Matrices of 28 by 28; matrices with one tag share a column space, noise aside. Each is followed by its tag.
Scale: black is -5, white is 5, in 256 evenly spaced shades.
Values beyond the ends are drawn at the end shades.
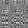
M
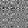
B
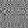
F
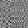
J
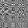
F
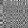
M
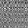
B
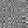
J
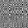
F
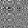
B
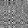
M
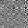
B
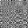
M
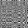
M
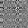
B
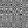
F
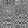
M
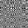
B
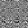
J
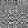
M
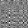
M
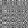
M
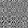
J
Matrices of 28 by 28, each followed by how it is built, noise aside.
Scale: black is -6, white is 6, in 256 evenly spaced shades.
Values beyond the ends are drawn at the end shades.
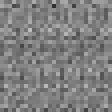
repeating columns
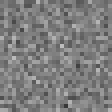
repeating columns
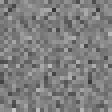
repeating columns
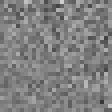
upper triangular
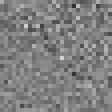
upper triangular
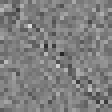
banded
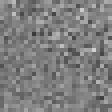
upper triangular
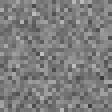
repeating columns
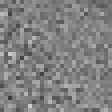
lower triangular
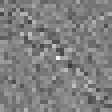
banded
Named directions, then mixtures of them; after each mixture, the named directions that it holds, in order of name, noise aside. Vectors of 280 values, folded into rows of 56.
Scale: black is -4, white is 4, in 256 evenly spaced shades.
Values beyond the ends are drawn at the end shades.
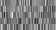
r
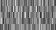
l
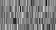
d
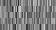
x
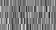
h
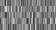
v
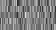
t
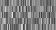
h, r, v.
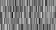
d, l, r.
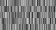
v.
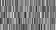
h, l, r.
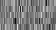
d.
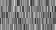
d, r, t.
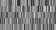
d, t.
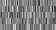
t, v, x.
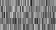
d, r.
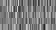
x.
